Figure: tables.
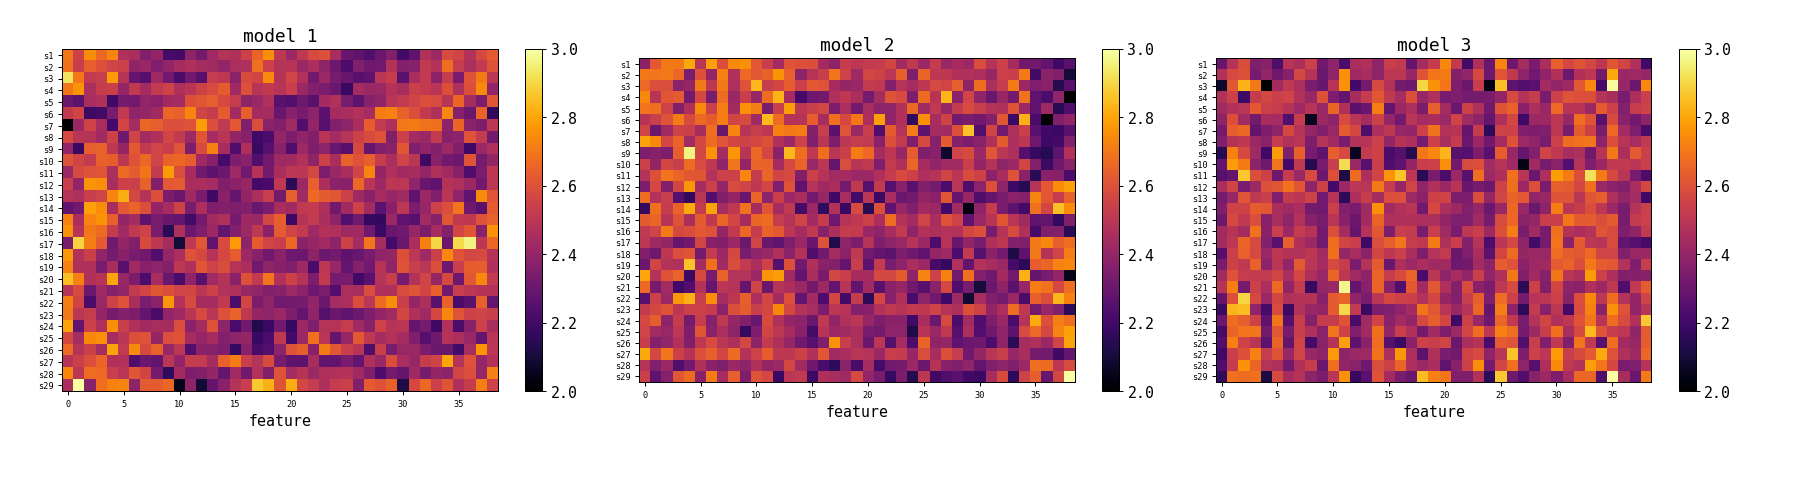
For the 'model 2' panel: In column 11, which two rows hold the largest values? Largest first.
s6, s20
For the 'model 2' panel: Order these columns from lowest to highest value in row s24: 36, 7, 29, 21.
21, 29, 7, 36
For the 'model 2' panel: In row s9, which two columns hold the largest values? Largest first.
4, 13
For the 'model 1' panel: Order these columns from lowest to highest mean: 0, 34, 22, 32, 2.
22, 32, 34, 2, 0
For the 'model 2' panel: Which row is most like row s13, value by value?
s21
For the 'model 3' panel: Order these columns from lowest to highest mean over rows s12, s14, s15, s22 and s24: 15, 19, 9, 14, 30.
9, 15, 19, 30, 14
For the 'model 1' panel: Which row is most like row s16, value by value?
s28
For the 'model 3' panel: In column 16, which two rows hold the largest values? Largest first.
s11, s27
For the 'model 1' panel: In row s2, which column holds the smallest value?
25
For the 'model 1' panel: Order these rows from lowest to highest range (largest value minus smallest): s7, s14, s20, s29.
s14, s20, s7, s29
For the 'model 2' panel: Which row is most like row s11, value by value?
s16
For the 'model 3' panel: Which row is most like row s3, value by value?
s29
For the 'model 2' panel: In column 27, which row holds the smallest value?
s9
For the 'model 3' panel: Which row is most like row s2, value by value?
s7
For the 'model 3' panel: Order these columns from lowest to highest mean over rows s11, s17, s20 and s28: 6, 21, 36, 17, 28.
28, 36, 21, 6, 17
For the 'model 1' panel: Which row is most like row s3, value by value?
s20
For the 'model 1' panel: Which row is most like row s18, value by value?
s23
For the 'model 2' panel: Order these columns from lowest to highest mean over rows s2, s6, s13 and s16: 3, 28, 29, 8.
28, 29, 8, 3
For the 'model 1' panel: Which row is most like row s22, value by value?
s6
